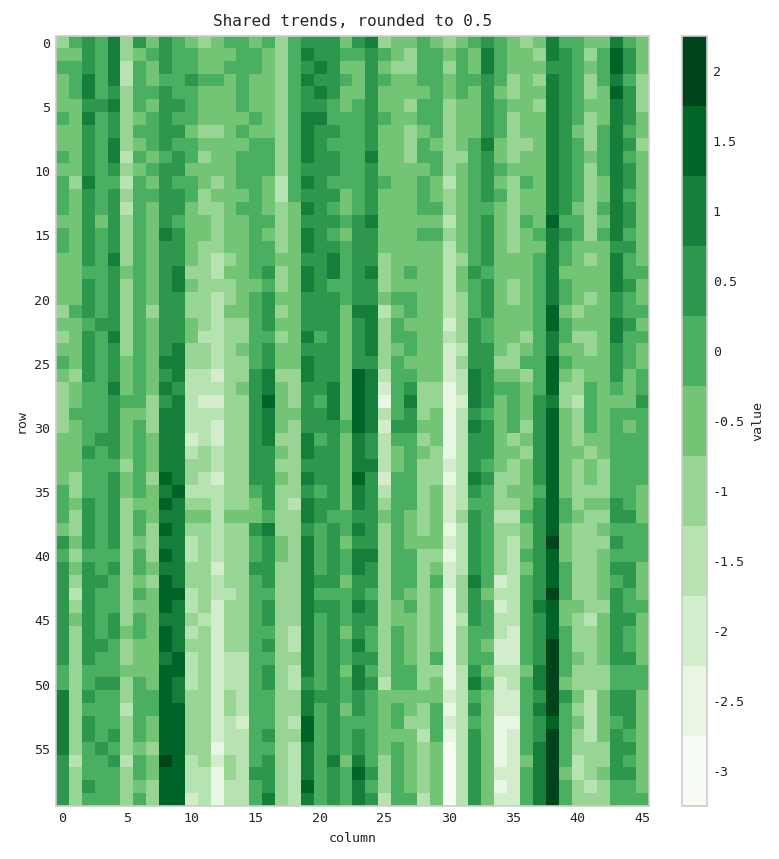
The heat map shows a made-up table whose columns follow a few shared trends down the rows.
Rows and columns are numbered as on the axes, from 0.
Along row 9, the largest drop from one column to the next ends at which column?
5
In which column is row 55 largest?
38
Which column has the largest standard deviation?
34
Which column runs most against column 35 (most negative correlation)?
0
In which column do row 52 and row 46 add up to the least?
30
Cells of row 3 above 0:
11
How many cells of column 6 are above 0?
1
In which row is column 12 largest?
3
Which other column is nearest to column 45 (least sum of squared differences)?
27
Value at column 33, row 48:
0
